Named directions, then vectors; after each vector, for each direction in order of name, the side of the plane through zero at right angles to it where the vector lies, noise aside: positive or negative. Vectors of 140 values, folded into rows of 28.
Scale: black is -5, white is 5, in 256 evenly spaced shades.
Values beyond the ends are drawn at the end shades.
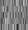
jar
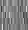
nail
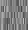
negative, positive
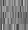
positive, positive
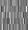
negative, positive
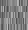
positive, negative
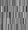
positive, negative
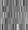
negative, negative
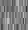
positive, negative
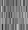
negative, negative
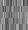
negative, negative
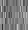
negative, negative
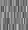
negative, positive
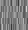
negative, positive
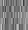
negative, negative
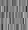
positive, negative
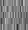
positive, positive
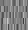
positive, negative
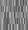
negative, positive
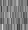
positive, positive
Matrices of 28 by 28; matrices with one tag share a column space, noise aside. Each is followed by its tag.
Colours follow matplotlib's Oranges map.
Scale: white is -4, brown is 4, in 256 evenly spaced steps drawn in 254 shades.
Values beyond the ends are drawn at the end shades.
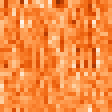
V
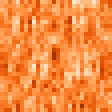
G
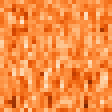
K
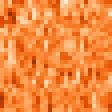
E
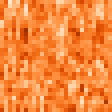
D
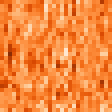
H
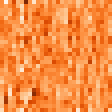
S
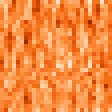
V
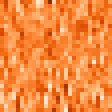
D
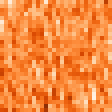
D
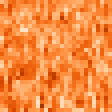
K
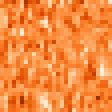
E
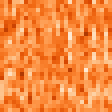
D
